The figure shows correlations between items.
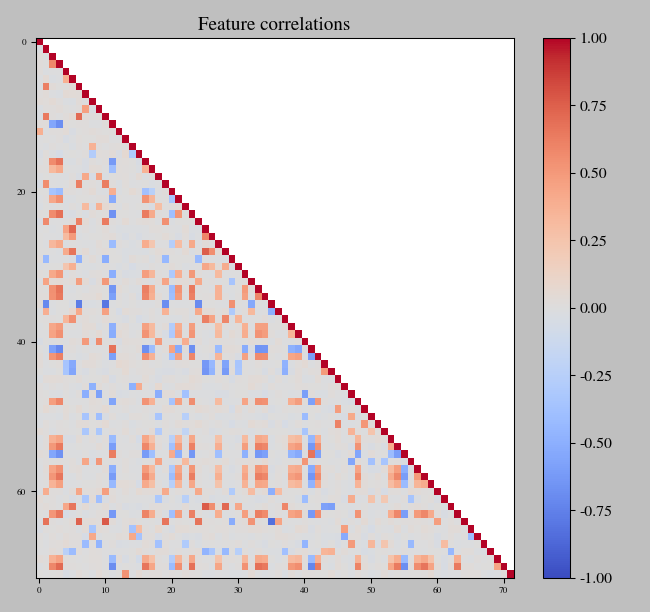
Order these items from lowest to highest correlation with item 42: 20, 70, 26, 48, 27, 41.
41, 20, 26, 27, 48, 70
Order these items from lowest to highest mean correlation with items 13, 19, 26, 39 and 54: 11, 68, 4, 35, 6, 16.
11, 35, 68, 4, 6, 16
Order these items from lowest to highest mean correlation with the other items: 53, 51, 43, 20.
20, 43, 51, 53
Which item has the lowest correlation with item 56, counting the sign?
47
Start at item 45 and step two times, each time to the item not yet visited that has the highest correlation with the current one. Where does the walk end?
49
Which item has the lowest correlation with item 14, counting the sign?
46
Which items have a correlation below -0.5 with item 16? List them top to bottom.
11, 41, 55
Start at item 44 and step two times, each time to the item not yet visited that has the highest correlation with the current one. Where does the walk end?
68
